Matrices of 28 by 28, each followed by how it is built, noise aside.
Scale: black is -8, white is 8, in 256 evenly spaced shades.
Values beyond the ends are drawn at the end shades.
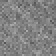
Toeplitz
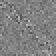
banded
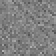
Toeplitz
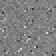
sparse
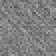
Toeplitz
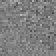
upper triangular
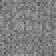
blocks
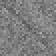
Toeplitz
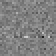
uneven rows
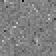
sparse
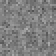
blocks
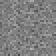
repeating rows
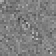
banded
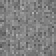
blocks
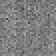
blocks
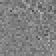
upper triangular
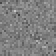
banded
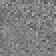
upper triangular
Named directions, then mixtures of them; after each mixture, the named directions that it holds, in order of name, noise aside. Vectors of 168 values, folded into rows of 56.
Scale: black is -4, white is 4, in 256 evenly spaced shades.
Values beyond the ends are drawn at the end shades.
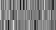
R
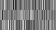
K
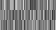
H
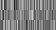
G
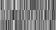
H, R.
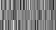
G, R.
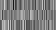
K.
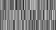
H.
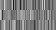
K, R.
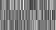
H, R.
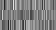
K.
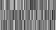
H.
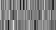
R.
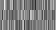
H, K.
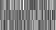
H, R.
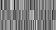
G, H.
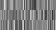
H, K.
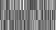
H, R.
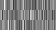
H, K.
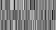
G, H.
